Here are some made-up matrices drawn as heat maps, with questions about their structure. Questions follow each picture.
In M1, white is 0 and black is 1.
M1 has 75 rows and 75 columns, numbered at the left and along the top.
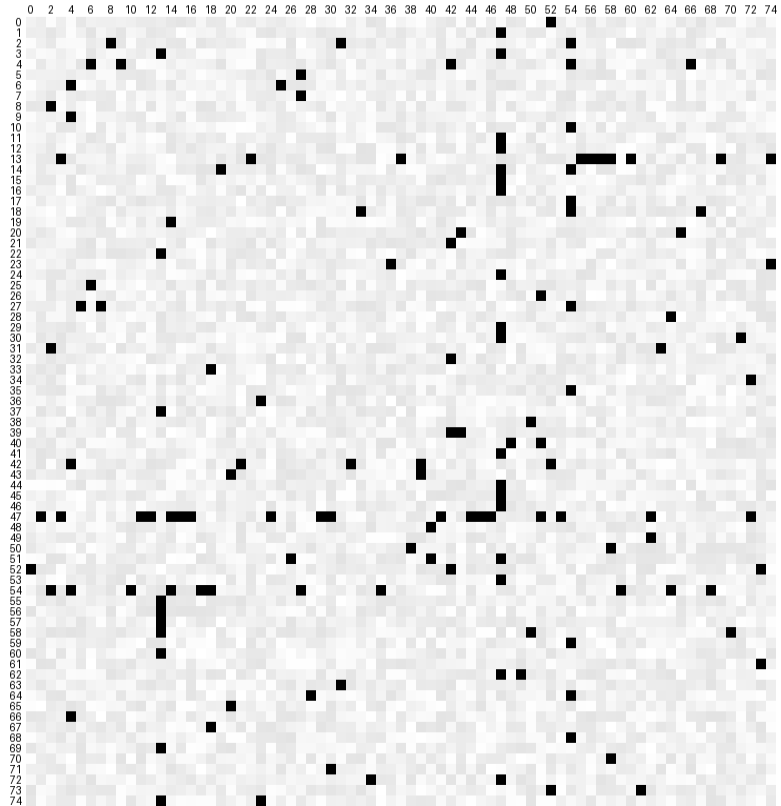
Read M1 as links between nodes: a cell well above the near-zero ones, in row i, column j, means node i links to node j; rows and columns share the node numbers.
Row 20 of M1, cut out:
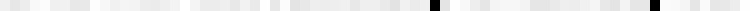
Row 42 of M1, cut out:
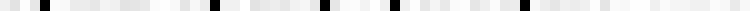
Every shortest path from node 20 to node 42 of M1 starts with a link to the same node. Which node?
node 43
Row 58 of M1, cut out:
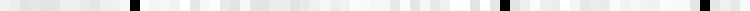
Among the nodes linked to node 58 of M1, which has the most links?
node 13
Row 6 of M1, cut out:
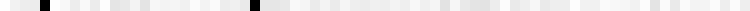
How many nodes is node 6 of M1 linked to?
2
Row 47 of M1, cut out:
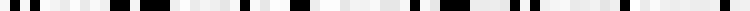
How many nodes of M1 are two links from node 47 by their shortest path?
8
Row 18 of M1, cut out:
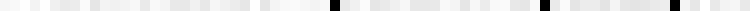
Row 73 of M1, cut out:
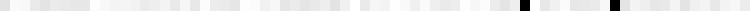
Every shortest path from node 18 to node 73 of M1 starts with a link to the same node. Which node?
node 54
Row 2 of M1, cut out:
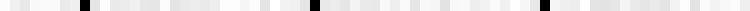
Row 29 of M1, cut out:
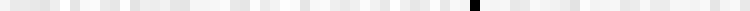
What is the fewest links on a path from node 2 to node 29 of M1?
4
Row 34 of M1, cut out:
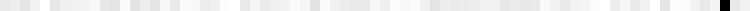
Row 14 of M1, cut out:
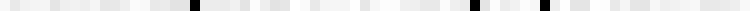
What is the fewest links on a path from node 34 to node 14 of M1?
3
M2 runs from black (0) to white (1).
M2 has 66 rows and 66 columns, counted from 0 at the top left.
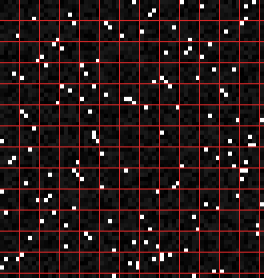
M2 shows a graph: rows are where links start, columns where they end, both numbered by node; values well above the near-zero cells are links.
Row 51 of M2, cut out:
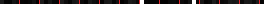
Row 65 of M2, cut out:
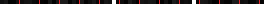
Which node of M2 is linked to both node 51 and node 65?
node 48
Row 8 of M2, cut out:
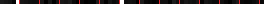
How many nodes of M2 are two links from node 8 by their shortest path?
1
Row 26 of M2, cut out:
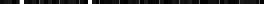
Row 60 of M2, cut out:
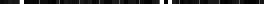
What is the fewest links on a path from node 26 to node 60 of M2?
2
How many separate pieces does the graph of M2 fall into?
2
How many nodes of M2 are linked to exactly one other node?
2
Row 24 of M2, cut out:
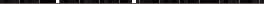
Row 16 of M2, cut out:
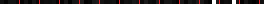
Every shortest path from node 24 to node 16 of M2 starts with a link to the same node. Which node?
node 33
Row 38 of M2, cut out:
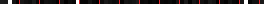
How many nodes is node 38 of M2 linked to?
3
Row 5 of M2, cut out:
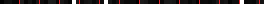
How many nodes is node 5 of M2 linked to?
3
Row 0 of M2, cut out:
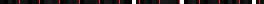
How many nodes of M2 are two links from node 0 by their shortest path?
4
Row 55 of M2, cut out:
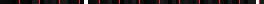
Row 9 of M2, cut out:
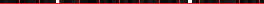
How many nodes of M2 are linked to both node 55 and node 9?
0
